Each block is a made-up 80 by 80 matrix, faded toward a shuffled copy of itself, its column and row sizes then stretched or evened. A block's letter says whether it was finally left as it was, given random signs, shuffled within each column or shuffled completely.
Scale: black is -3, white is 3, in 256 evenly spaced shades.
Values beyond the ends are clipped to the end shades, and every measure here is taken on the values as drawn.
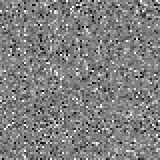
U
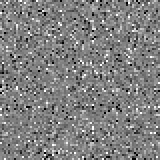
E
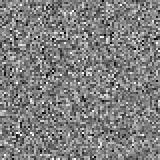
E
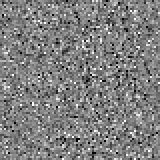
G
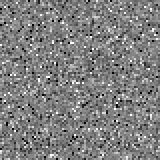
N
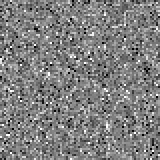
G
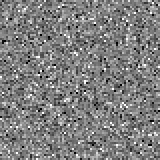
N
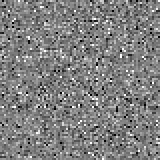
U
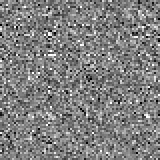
U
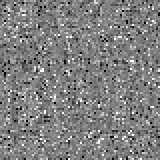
U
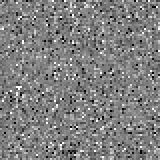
U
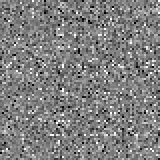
E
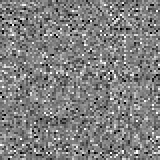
U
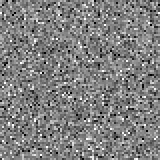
N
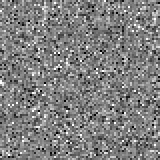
G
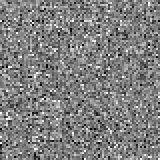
U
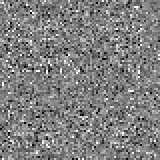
U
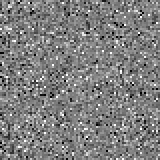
E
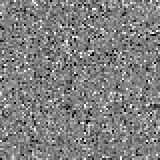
E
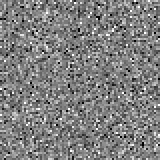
G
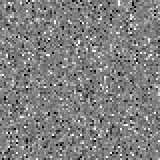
G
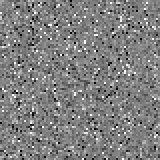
G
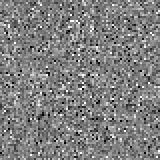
E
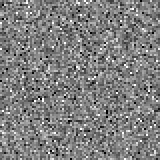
N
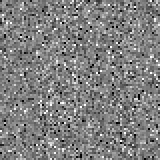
G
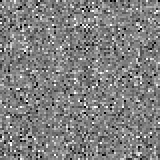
U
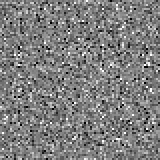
E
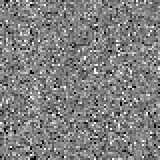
U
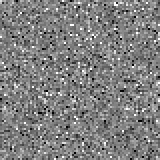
N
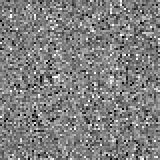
U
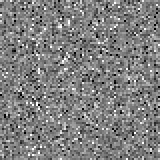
G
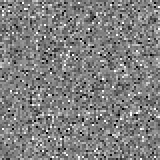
N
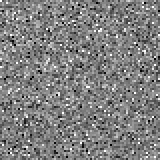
N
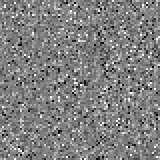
G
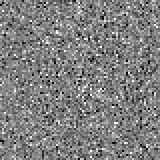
G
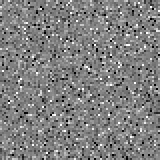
N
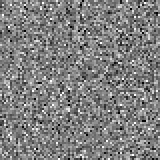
G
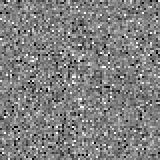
U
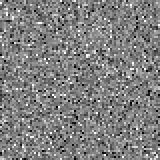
N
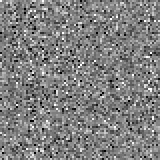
G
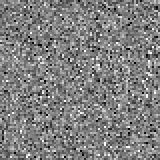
G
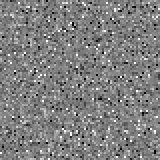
N
